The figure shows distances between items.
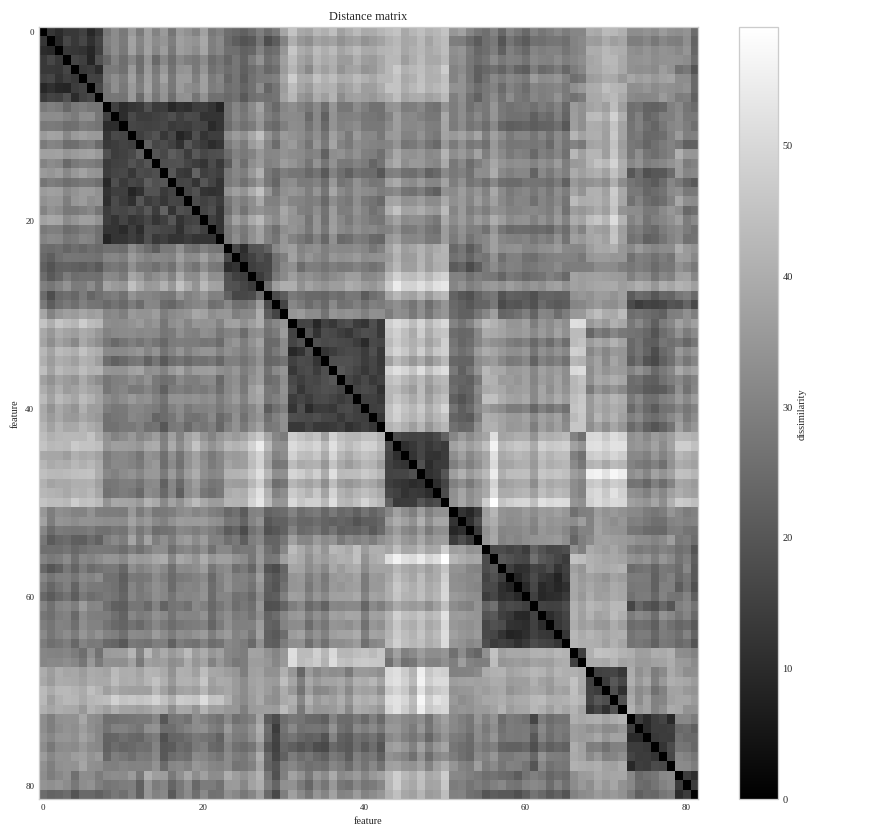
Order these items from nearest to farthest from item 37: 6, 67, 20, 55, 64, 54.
54, 20, 6, 64, 55, 67
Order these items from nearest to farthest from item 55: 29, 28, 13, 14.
29, 28, 13, 14
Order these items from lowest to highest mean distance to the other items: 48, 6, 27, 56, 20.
20, 6, 48, 56, 27
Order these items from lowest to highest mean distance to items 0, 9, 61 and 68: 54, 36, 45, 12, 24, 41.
12, 24, 54, 41, 36, 45
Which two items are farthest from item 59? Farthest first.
50, 44
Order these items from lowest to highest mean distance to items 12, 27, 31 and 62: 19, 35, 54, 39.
35, 19, 39, 54
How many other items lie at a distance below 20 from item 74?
6
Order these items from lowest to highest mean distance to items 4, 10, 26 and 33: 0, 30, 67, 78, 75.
0, 75, 78, 30, 67
